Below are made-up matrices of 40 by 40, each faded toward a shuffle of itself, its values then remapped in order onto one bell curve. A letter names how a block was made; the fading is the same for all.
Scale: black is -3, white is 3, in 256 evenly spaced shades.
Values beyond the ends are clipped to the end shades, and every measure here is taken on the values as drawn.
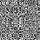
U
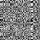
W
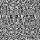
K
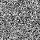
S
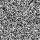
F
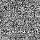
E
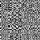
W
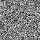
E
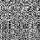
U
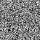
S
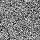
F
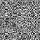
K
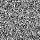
S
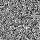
F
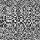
K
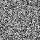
F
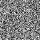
S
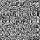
U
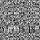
K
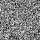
F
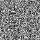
S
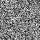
F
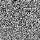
S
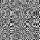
W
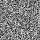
F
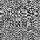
K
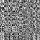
K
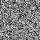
F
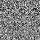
S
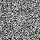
F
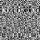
K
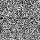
E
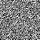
S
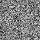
S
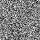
F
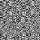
K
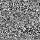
S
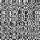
W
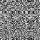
U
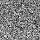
S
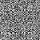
U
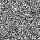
F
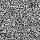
S
